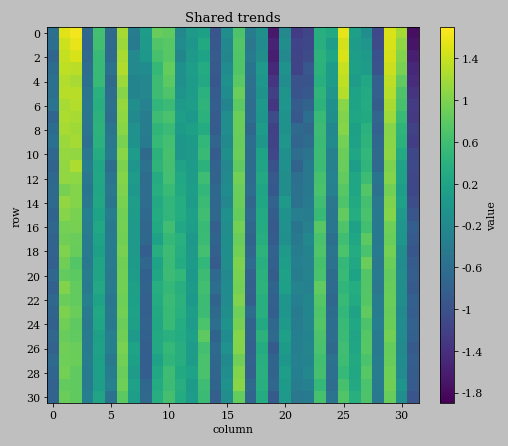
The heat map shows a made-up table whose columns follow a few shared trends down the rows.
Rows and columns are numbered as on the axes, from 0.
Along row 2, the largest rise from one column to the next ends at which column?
29
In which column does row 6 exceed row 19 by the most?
30
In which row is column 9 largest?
0
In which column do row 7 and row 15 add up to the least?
31
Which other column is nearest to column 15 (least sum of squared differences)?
20
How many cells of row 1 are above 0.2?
12
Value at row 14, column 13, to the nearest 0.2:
0.6
